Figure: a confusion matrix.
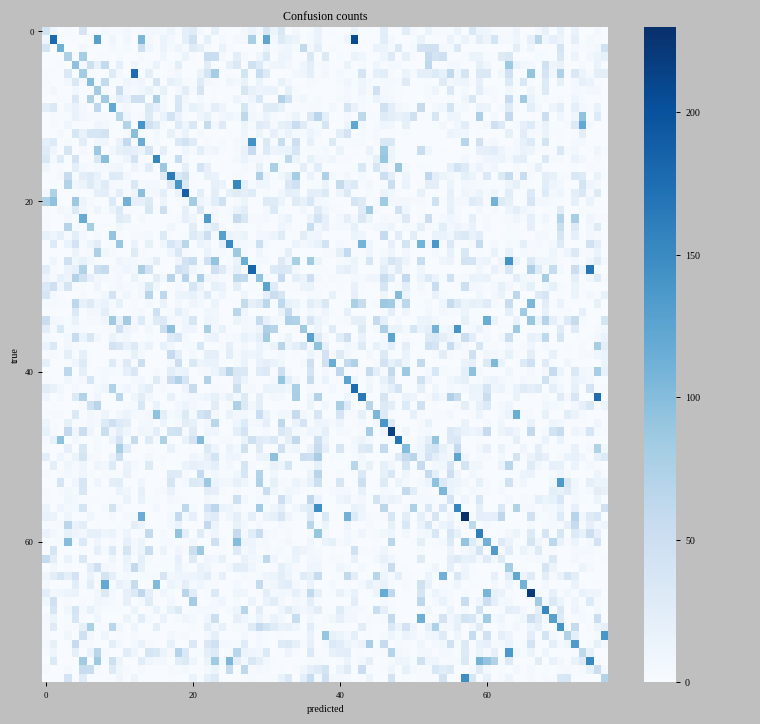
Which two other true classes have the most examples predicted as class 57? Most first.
76, 60
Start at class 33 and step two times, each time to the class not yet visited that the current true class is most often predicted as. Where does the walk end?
8
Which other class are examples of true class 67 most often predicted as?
20
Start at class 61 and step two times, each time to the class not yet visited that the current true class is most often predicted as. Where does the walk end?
44
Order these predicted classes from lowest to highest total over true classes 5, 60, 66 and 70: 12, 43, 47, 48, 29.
48, 43, 29, 47, 12
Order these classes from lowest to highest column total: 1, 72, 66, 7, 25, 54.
25, 54, 1, 7, 72, 66
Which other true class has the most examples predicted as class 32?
41
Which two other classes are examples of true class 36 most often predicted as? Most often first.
47, 30
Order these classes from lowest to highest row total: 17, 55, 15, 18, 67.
55, 67, 15, 18, 17
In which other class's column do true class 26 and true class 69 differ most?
51
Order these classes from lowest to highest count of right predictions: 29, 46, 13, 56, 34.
34, 29, 13, 46, 56
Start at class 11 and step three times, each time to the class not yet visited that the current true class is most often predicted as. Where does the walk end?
74
